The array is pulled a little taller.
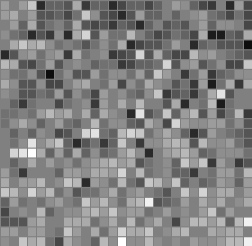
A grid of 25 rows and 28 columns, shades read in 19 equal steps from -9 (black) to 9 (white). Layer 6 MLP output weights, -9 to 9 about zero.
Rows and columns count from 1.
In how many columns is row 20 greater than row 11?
17
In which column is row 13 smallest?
19
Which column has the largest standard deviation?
28
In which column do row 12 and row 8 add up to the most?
16
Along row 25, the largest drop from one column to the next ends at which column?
15
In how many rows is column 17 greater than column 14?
9
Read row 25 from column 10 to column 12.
0 -2 4
